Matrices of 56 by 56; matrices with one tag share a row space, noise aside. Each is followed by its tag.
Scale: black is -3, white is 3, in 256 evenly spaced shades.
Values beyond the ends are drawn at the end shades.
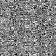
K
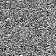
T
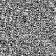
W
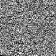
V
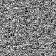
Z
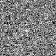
Z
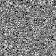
Z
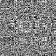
K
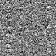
T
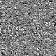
W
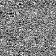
V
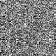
W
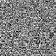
W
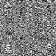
T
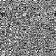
W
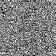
K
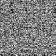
K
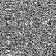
T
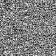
Z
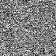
Z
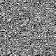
W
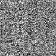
V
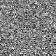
K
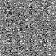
T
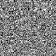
K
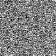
Z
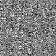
V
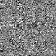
V
